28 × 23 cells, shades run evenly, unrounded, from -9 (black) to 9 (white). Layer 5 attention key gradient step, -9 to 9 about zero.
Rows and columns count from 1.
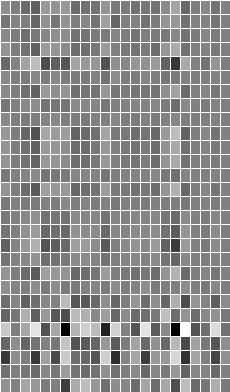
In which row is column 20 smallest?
24
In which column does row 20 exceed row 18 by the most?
18
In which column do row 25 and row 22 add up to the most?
7
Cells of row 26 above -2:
15
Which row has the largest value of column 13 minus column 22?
26
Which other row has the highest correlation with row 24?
28
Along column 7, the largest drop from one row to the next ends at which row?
23
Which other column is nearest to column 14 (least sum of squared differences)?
16
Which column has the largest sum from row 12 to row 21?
4
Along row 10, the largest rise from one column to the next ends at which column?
5
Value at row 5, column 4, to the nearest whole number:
4
